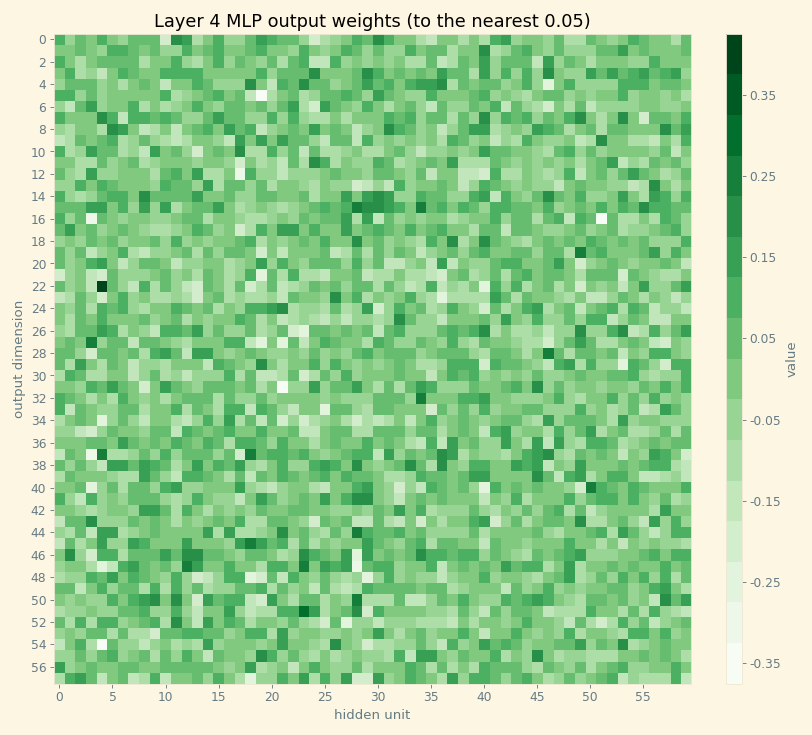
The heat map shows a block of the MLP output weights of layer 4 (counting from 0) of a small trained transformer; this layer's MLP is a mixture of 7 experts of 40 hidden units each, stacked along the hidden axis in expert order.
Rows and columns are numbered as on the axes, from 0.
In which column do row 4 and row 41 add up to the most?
29
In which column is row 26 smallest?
23
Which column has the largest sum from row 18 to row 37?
37
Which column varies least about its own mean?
43
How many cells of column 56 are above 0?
18
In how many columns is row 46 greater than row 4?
29
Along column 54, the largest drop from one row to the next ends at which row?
13
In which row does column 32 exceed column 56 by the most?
25
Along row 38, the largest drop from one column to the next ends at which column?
46
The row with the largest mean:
15
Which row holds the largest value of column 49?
19
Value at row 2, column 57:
0
